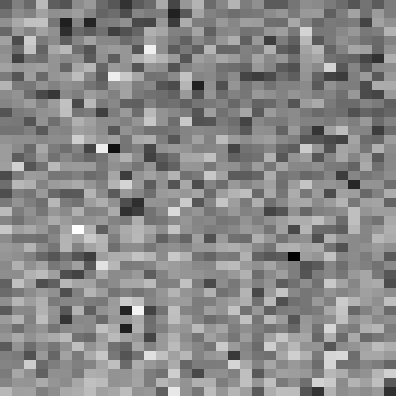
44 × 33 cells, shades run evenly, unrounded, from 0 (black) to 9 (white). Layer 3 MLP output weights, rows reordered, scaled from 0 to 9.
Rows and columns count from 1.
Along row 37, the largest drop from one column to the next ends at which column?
11
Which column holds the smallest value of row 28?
29
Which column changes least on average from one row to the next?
14
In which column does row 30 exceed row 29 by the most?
25
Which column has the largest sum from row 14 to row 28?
7
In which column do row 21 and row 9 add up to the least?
30
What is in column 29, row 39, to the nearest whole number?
5
